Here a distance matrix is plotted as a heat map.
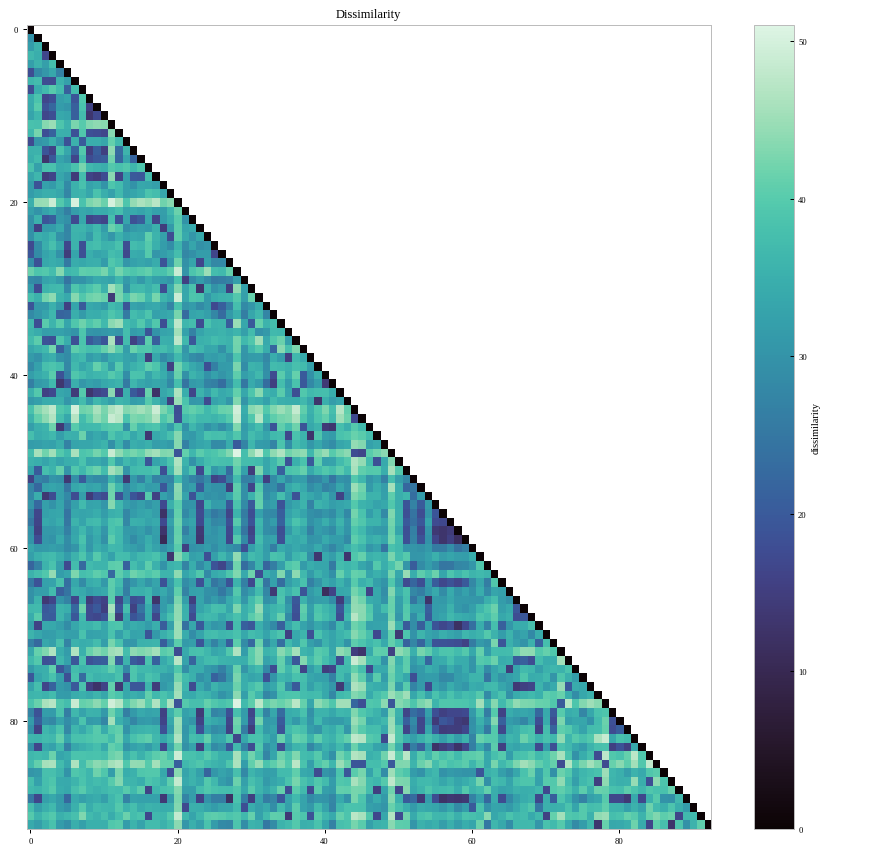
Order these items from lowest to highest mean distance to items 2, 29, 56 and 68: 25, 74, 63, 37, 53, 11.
53, 25, 74, 37, 63, 11
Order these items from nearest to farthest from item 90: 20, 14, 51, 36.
51, 14, 36, 20
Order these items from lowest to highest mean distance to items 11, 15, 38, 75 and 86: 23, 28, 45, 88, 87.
23, 88, 87, 28, 45
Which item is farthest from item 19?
78
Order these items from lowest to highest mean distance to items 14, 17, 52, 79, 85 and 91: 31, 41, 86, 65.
41, 65, 86, 31
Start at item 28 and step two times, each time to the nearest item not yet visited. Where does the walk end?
48
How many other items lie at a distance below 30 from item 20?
6
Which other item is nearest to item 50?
70
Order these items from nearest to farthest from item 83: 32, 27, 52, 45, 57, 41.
57, 27, 52, 32, 41, 45
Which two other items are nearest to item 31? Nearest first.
11, 63
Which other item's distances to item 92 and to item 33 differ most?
87
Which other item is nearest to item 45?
72
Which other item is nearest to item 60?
21
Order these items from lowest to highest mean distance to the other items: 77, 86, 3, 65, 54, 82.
54, 65, 3, 86, 77, 82
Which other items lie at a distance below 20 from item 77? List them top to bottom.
84, 87, 92
